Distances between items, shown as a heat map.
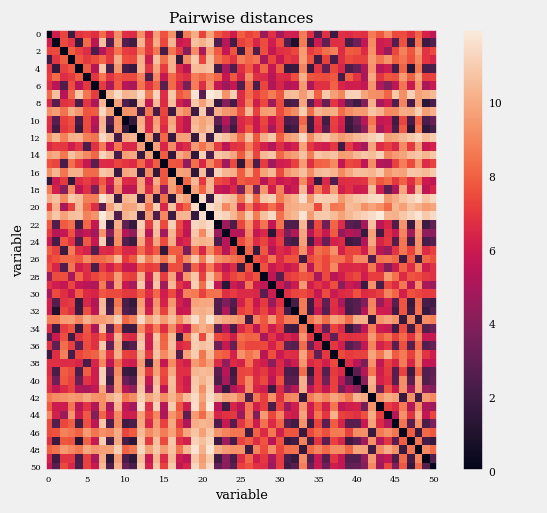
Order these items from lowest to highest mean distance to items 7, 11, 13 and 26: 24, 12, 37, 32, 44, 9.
32, 24, 44, 37, 9, 12
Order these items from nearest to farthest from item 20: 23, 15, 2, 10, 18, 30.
2, 15, 30, 18, 23, 10
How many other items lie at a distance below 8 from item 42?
6
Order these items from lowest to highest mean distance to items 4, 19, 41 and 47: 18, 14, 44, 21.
18, 44, 14, 21
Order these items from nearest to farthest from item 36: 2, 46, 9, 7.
46, 2, 9, 7
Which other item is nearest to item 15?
25
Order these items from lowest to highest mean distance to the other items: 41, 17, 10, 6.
10, 6, 41, 17
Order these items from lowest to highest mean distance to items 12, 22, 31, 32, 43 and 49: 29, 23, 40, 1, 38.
1, 40, 23, 29, 38
